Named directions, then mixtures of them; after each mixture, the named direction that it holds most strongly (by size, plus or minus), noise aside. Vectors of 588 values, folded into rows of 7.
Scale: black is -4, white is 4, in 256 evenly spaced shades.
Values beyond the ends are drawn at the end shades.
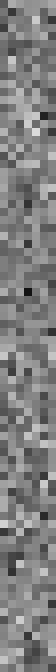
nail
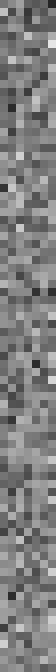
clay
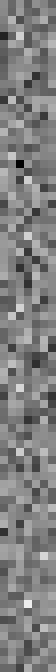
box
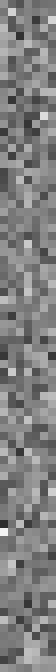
nail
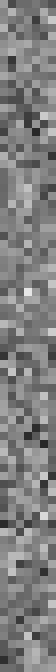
nail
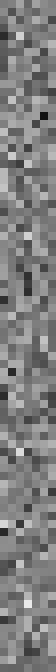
box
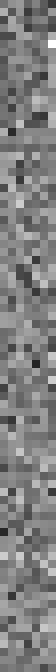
clay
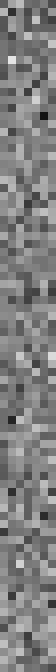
clay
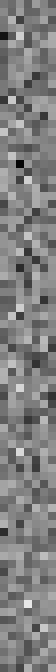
box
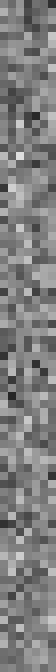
clay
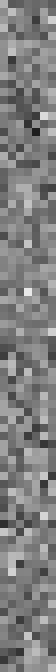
nail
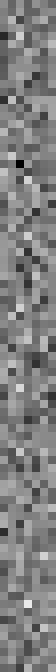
box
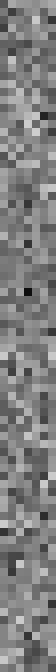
nail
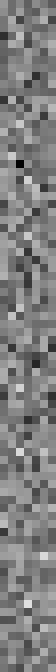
box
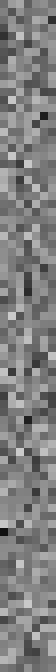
box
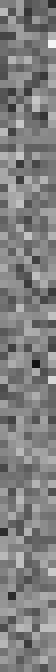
clay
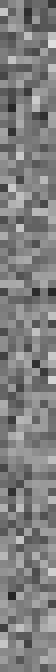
clay
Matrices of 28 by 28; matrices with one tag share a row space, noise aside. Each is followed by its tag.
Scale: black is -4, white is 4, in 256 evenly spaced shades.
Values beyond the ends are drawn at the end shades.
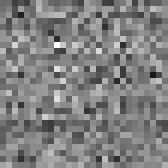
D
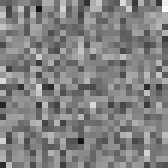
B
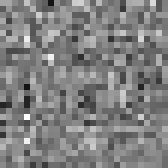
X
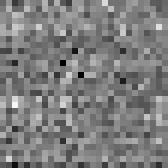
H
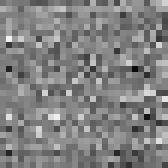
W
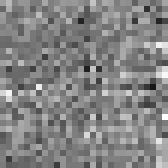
W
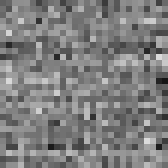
W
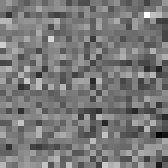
W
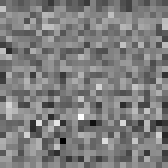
B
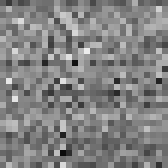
H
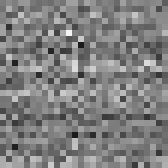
H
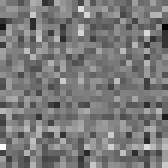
B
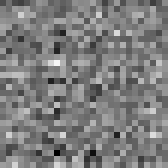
D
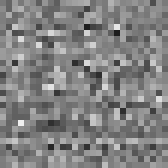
D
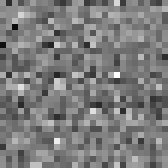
D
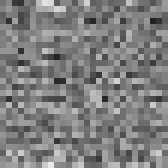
D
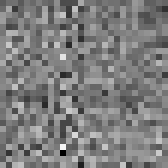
H
